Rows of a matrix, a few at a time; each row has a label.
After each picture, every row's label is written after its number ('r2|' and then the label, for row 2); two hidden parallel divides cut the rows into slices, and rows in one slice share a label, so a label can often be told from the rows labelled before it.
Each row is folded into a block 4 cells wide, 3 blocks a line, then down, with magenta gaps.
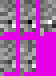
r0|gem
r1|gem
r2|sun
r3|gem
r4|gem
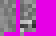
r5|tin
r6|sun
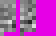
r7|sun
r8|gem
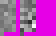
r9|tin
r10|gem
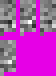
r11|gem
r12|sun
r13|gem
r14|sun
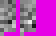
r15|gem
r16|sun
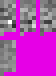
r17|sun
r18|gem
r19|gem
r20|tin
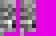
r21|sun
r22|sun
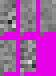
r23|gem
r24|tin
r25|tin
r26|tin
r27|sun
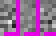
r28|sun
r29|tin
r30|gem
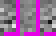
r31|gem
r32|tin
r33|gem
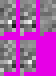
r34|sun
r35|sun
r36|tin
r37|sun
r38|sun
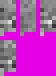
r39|sun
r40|tin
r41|sun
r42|sun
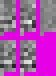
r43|gem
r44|sun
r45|tin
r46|sun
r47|sun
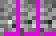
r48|sun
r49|gem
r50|gem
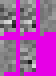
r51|sun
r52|sun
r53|tin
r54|tin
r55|gem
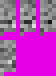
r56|gem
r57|gem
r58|gem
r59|sun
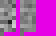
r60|gem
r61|tin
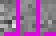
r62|gem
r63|tin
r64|tin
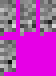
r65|gem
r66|sun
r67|gem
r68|gem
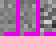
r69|tin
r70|tin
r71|sun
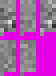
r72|sun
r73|tin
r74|sun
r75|tin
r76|tin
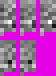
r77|sun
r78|sun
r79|sun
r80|gem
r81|gem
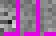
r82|gem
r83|tin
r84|tin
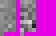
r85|tin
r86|sun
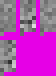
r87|tin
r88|gem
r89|tin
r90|gem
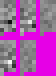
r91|gem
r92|sun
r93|tin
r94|sun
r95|tin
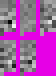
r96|gem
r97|tin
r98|sun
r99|sun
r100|gem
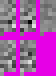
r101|gem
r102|gem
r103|tin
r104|sun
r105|sun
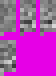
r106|tin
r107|gem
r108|gem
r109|sun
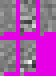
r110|tin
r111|gem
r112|tin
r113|tin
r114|sun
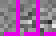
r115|tin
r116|sun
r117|gem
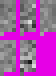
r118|tin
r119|sun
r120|tin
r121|tin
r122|gem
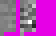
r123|tin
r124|sun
